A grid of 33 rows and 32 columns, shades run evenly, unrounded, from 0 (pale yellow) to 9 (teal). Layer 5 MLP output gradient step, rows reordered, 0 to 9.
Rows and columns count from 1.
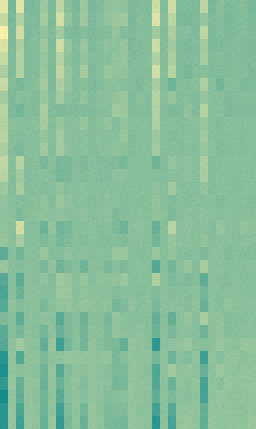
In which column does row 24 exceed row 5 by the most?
1
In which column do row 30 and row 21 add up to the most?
20
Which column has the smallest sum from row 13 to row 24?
3
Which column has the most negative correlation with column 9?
24
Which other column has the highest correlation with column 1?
26
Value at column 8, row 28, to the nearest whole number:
4
